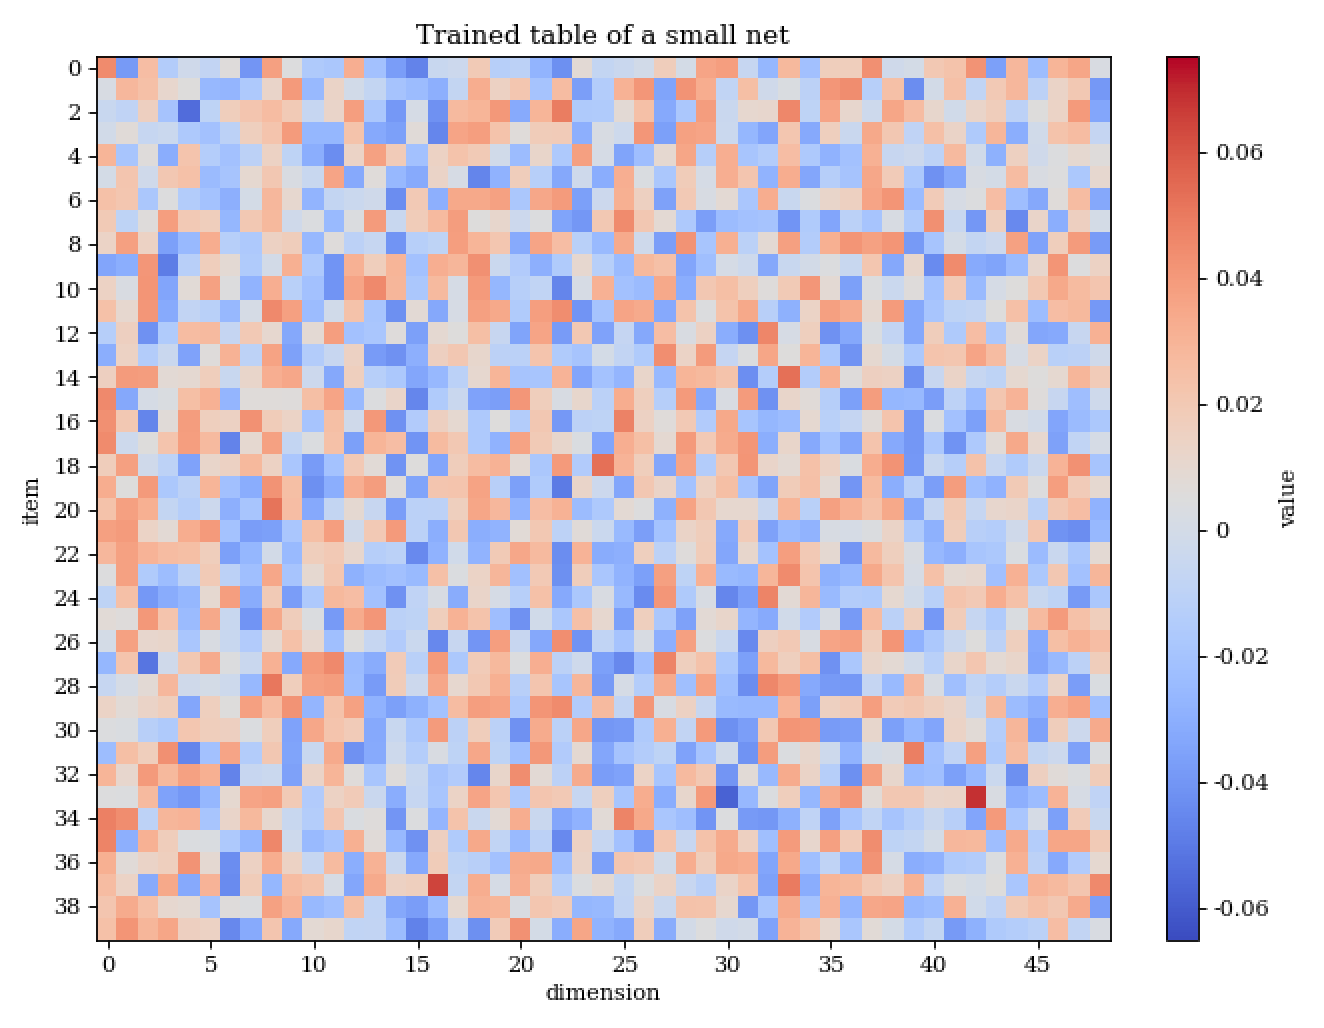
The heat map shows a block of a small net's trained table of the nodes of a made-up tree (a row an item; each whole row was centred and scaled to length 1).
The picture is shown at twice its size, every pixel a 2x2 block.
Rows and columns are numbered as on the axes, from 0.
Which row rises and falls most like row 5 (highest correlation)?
36
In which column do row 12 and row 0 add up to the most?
42
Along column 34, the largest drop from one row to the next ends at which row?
28
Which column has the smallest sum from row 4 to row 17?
39
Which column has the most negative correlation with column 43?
23
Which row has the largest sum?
37
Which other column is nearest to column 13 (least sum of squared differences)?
45
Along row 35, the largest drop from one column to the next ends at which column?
1
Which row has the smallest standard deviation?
4
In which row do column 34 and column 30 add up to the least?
33
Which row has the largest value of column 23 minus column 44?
32
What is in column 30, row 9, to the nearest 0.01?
0
